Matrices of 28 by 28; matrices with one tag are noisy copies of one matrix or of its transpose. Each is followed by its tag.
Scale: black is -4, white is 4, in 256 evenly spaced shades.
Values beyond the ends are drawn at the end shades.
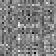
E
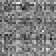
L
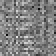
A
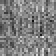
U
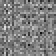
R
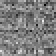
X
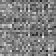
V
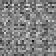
R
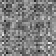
L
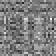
E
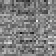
U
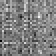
V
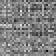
V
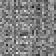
A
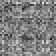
L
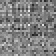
V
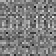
A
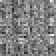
X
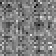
L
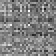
V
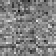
U
